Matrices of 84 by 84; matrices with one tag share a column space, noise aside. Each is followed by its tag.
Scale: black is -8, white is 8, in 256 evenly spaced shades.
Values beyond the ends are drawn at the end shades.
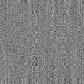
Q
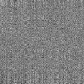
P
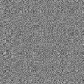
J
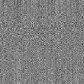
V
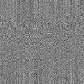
V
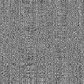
Q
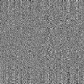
P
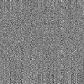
P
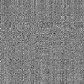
V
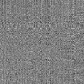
V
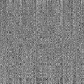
Q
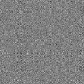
J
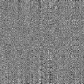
P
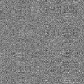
J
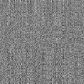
Q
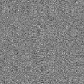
J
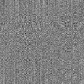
V
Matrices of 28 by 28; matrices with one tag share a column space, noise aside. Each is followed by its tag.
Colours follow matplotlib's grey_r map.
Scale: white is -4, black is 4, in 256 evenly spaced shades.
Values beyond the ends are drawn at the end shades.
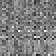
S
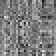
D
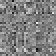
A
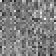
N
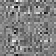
A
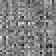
D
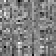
N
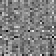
S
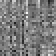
D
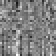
N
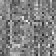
D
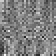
S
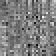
D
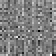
S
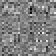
A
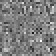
A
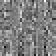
N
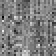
D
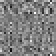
A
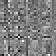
S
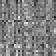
D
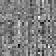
D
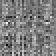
D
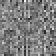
N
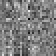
N
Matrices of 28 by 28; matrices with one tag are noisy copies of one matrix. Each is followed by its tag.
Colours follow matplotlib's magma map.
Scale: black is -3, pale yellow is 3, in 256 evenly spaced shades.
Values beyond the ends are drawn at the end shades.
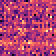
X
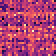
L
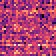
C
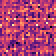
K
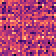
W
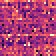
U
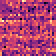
W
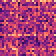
U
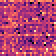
U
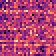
C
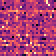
C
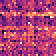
L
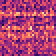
L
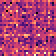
U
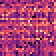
K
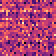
K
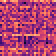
U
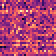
C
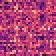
C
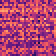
K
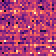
C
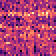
L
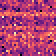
L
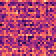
U
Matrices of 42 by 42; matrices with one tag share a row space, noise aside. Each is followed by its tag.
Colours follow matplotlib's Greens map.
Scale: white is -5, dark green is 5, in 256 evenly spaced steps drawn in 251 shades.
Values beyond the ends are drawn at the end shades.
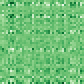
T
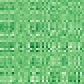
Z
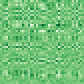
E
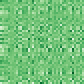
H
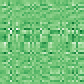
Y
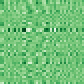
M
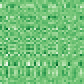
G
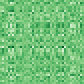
T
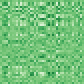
E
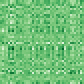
T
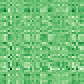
Y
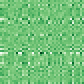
H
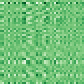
M
